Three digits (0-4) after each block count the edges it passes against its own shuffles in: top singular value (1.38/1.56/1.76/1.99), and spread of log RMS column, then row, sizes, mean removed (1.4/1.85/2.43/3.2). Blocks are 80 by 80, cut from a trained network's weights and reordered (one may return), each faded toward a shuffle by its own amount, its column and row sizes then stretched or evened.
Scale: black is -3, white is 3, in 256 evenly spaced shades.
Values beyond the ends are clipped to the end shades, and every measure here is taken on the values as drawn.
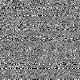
2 0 4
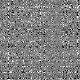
1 3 3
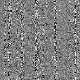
3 4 1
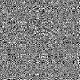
4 2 3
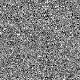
1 1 1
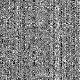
3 2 1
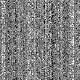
4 3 0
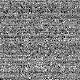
2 1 2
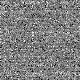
0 0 1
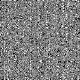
0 1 2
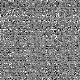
1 2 3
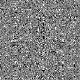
2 2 1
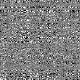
2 2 4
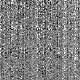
4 3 3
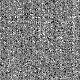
1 0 2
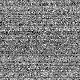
3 0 1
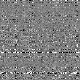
3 2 4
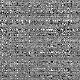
2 3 3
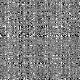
3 2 4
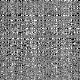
4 1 4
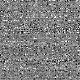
0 2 3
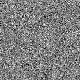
1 0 0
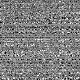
2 0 3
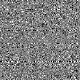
2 2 3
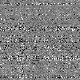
0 1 4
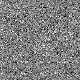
0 0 2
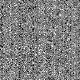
0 2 0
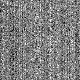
3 2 0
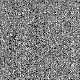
0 1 1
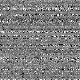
2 1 4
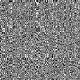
4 3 1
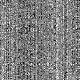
4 3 1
